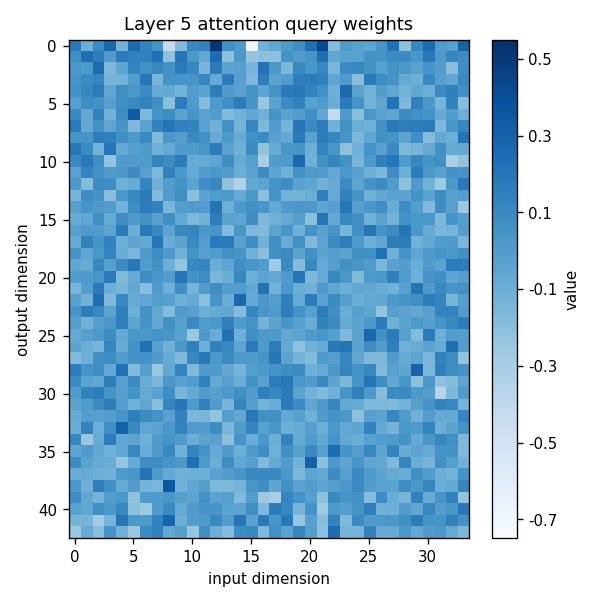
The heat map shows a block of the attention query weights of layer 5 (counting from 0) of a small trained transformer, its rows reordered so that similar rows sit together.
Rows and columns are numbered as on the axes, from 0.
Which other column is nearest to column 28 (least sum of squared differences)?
7
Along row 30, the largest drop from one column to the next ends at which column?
31
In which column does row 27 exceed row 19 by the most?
17
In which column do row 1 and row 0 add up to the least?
15
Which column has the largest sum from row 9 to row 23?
2
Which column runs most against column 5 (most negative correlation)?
22
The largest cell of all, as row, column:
0, 12
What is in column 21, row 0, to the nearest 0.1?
0.4
